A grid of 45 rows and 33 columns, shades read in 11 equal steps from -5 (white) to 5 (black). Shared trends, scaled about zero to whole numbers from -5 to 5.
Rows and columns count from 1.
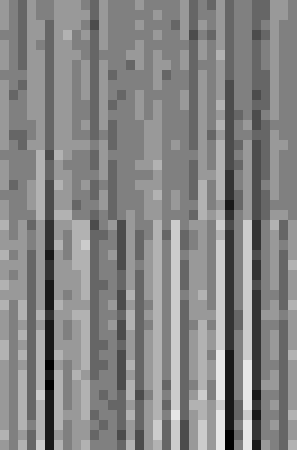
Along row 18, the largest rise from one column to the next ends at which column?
26
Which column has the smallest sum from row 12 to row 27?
25
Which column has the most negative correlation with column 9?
14
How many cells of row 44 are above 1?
6
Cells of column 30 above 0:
16
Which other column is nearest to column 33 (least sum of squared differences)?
15
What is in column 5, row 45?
-3
